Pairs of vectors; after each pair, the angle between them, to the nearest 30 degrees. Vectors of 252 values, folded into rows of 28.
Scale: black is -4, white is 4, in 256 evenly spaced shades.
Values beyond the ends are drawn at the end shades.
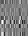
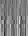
60 degrees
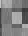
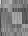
30 degrees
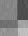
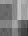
150 degrees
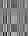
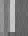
90 degrees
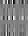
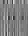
150 degrees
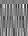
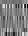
30 degrees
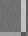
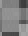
120 degrees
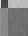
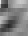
60 degrees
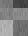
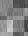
30 degrees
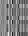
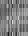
150 degrees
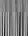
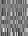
90 degrees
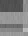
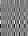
90 degrees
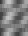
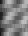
30 degrees
